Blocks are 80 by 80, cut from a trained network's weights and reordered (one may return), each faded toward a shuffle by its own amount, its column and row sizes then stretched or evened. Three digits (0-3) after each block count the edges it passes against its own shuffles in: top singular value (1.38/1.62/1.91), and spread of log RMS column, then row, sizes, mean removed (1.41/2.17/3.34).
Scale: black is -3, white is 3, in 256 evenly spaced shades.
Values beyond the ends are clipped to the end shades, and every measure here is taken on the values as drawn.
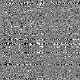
2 2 2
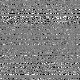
1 0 3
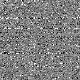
0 1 2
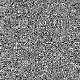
2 0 1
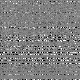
2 0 3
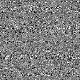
1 0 2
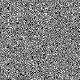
1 1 1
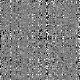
1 3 2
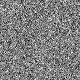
0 0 0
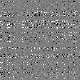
0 2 3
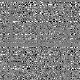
0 2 3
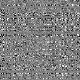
3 2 3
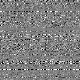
2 0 3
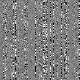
3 3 0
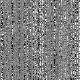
2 3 0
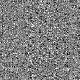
1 1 0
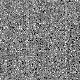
0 0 1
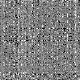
2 2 2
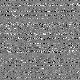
0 0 3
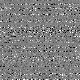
0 0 3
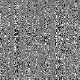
0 3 1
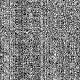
3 1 0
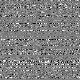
1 0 3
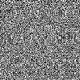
2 0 1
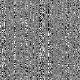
2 3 0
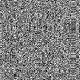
3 0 0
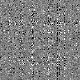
2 2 2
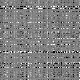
3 2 3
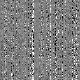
1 3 0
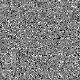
1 1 2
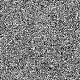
1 0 0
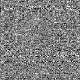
2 0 2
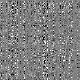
1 3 2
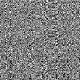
3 2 0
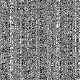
3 2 1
